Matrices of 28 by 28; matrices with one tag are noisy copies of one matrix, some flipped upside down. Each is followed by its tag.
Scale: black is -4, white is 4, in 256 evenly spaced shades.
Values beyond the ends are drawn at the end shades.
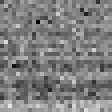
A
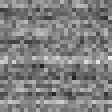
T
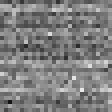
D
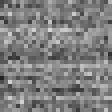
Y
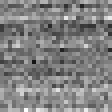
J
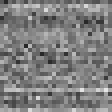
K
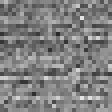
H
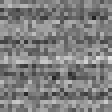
T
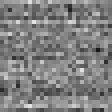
K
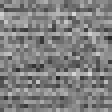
H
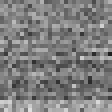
A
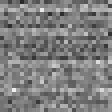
D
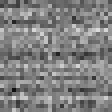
Y
